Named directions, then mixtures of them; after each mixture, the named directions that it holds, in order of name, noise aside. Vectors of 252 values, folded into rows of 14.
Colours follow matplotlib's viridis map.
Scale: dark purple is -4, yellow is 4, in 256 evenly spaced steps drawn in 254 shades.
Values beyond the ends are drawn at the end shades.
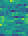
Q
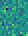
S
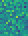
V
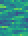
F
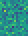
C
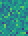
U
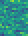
F, Q, S.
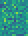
C, F, S.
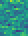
F, Q, V.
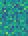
C.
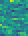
F, Q.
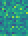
C, Q.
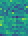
C, Q.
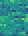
Q, U.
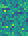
C, F, S.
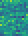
Q, V.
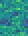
F, U, V.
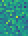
V.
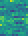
Q.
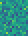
C, U, V.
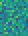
C, V.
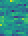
Q.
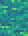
F, Q, S.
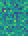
C.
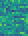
Q, S, U.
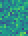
F, U.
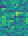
C, F, Q.
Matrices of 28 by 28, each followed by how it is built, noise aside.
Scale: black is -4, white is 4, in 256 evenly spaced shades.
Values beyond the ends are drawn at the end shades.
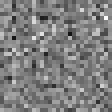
low rank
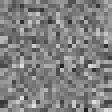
low rank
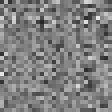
low rank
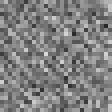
Toeplitz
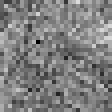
smooth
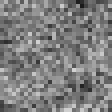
smooth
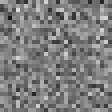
low rank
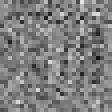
low rank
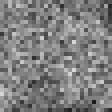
smooth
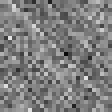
Toeplitz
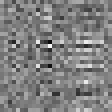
low rank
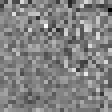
upper triangular
